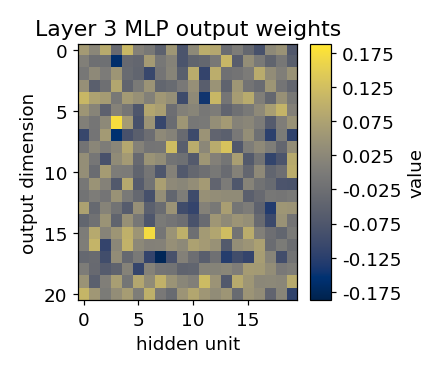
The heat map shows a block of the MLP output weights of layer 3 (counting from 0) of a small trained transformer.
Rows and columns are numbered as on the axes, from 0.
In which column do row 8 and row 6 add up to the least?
7
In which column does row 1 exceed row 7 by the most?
13
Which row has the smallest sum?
17
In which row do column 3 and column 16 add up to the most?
6
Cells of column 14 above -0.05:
17
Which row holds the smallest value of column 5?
18
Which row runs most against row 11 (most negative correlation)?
3
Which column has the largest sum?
12
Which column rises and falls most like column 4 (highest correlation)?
1
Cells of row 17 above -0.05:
11
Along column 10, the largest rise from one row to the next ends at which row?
8
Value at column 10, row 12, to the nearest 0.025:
-0.1
